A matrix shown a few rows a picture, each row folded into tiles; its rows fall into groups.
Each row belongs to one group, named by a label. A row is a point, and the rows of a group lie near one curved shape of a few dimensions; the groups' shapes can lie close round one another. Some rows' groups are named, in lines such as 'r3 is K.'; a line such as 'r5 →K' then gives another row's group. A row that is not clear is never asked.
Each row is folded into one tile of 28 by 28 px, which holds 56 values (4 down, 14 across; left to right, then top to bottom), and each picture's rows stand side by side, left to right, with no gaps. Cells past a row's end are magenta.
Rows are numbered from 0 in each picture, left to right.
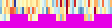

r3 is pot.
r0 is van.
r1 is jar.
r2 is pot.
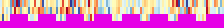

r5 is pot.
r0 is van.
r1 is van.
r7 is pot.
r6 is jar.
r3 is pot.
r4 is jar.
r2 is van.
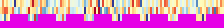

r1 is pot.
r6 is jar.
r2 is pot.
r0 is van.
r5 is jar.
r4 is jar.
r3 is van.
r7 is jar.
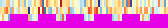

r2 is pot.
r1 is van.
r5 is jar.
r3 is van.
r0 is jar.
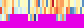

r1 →jar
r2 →pot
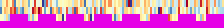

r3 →jar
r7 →pot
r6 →pot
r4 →van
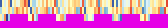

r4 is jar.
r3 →van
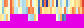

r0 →pot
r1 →van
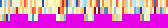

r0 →jar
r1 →van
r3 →van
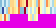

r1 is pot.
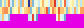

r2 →jar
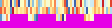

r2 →jar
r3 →pot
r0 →van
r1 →jar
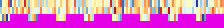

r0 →jar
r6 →pot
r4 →jar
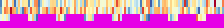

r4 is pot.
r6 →van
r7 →pot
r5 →jar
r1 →jar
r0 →van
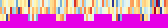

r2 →pot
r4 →jar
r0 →jar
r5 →van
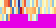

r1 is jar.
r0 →jar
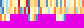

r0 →pot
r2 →jar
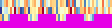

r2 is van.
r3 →jar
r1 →van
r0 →van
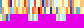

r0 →jar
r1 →van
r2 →van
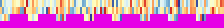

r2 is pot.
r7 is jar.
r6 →jar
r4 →jar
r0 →pot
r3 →jar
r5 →pot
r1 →jar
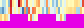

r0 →pot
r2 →pot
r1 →jar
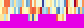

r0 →jar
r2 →pot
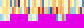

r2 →pot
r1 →van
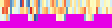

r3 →pot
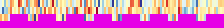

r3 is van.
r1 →jar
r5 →pot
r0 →pot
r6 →pot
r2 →jar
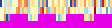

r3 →pot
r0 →jar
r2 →van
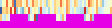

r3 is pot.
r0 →van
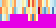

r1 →pot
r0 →pot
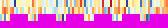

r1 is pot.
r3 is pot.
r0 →van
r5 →jar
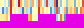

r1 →pot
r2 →pot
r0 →pot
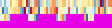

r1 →jar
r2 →pot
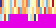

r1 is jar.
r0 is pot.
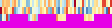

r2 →pot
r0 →pot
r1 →pot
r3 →pot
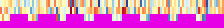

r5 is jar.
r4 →van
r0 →jar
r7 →jar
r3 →van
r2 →van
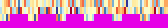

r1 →jar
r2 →van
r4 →van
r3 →van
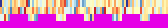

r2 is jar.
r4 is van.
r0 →pot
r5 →pot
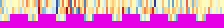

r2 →van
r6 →jar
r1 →pot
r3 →pot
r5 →van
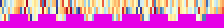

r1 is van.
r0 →pot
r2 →van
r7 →jar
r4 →pot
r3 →jar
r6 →pot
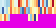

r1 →jar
